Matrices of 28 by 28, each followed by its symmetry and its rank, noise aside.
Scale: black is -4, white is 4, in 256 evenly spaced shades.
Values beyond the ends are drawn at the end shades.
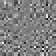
no symmetry, rank four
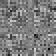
symmetric, rank four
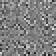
antisymmetric, rank six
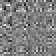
antisymmetric, rank four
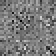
symmetric, rank six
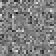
antisymmetric, rank eight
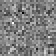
antisymmetric, rank six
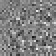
no symmetry, rank six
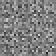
antisymmetric, rank eight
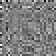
antisymmetric, rank four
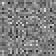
no symmetry, rank four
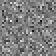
antisymmetric, rank eight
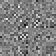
symmetric, rank eight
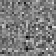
no symmetry, rank eight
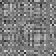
symmetric, rank four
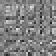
no symmetry, rank four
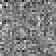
antisymmetric, rank eight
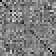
symmetric, rank eight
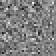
antisymmetric, rank six
